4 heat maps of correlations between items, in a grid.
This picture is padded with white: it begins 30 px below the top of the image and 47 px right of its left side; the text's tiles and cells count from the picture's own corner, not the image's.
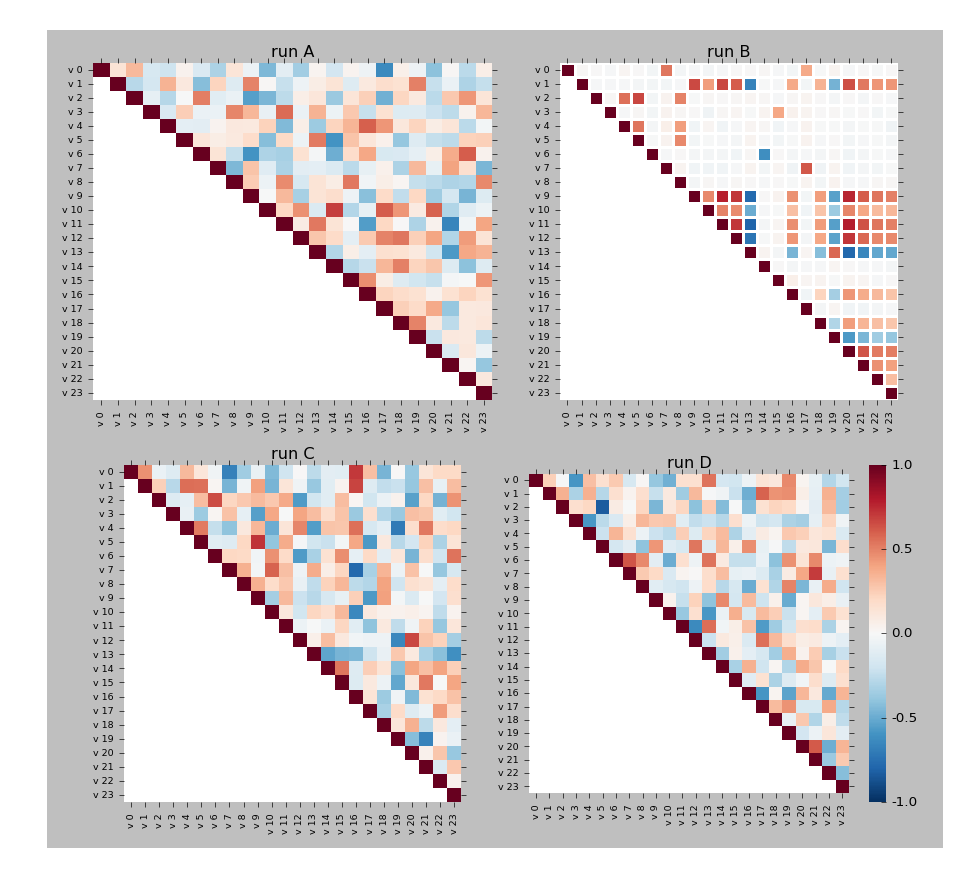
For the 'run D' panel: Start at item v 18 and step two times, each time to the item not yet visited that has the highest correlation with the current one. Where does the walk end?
v 17
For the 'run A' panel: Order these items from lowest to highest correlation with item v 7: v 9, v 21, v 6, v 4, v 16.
v 16, v 4, v 6, v 9, v 21
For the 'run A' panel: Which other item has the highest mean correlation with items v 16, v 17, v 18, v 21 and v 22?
v 12
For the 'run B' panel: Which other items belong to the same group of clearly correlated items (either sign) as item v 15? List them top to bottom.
v 3
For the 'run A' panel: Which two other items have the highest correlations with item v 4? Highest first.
v 16, v 17
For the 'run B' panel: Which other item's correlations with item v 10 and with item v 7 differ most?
v 17
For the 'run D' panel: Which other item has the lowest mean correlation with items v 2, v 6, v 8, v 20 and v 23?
v 5
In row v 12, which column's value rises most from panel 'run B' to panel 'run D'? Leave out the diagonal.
v 19
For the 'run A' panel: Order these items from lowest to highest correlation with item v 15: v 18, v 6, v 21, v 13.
v 18, v 21, v 13, v 6
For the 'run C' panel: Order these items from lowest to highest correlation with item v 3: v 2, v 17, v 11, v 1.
v 1, v 2, v 11, v 17
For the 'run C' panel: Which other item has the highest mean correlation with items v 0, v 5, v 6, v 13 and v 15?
v 2
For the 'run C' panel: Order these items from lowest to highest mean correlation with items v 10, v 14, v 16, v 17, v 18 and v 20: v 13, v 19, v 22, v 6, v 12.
v 13, v 19, v 6, v 12, v 22
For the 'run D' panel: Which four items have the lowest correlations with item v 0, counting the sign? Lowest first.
v 3, v 10, v 9, v 22
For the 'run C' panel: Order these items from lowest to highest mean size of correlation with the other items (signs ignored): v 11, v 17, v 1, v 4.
v 11, v 17, v 1, v 4
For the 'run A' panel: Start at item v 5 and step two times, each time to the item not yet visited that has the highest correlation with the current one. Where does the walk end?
v 11
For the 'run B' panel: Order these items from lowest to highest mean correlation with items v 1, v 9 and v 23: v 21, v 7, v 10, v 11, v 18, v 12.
v 7, v 18, v 10, v 21, v 12, v 11
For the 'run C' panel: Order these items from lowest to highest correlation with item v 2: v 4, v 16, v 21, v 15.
v 4, v 16, v 21, v 15
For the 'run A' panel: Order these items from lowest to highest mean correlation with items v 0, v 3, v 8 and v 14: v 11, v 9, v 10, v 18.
v 10, v 18, v 9, v 11
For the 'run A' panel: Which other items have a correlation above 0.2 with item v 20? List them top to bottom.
v 10, v 12, v 14, v 17
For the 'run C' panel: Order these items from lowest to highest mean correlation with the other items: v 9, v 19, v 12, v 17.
v 19, v 17, v 12, v 9
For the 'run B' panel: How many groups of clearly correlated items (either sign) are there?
5
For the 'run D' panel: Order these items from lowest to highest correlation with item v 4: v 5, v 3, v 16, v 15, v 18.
v 3, v 15, v 5, v 16, v 18
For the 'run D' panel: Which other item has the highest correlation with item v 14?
v 9
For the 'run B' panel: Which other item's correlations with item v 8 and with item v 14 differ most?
v 6
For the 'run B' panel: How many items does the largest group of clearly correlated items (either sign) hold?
13
